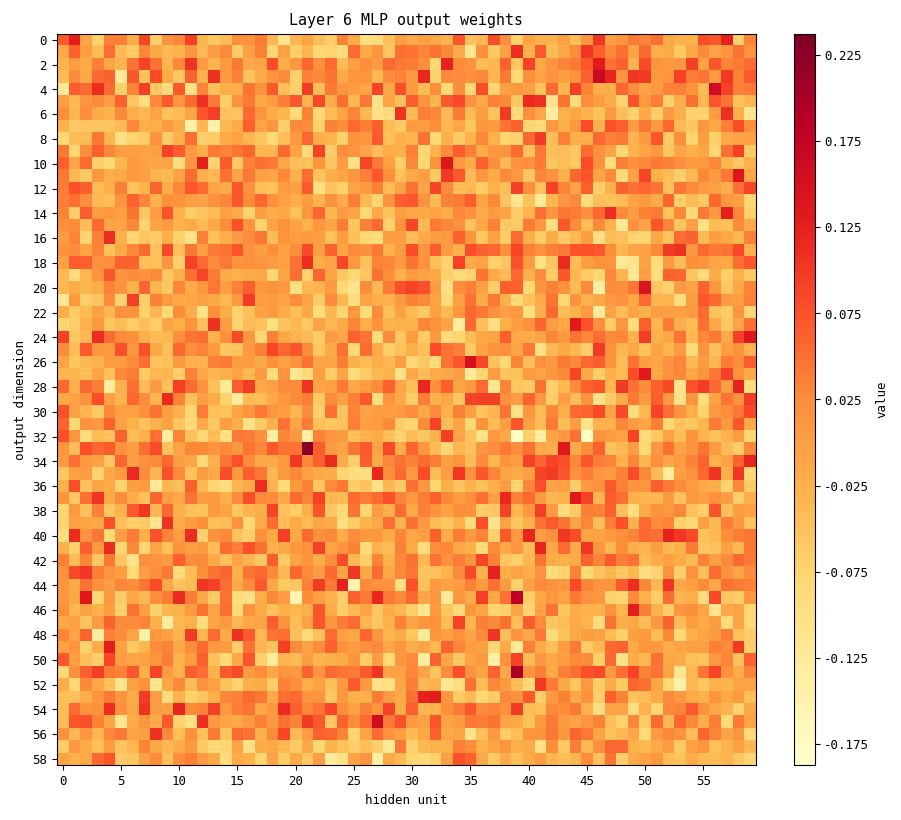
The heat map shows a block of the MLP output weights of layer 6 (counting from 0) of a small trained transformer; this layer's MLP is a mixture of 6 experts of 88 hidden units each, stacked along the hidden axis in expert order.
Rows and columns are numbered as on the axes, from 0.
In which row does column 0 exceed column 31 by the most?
50
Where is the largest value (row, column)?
33, 21
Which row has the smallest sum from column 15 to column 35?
27
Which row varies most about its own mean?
45
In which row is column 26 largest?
10
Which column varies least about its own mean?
17
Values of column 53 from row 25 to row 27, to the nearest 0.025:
0 0.025 0.025
